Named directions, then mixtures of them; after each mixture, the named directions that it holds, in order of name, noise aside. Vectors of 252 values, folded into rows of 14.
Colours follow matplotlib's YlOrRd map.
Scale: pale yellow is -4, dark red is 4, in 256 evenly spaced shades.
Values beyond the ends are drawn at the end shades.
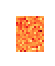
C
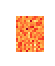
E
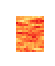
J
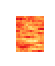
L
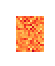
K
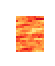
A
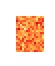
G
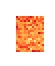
K, L.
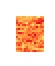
G, J.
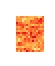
E, J.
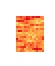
J.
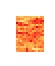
J.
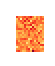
K.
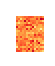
A, E, K.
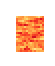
A, J.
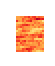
A.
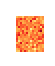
C, E, K.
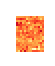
C, J, L.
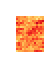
A, G, J.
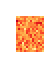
C, E, G.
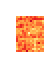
A, E, L.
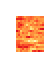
L.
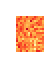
E, L.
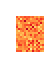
E, K.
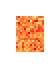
A, E, G.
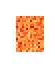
E.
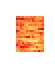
L.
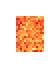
C, G, L.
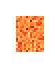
E.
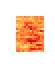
L.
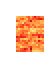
A, K.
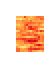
L.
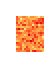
G, J, K.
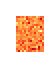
C.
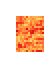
A, E, L.
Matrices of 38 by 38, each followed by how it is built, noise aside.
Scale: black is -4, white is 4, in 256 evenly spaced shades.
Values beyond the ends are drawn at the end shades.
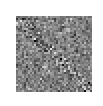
banded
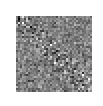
banded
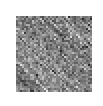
Toeplitz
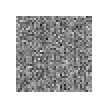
blocks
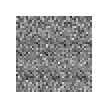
repeating columns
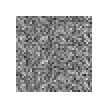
repeating rows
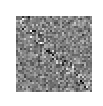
banded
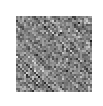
Toeplitz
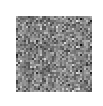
repeating rows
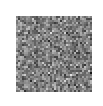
repeating rows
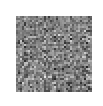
low rank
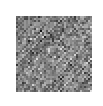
Hankel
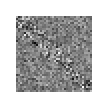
banded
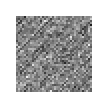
Hankel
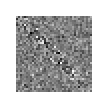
banded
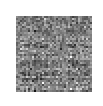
blocks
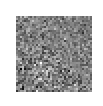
lower triangular
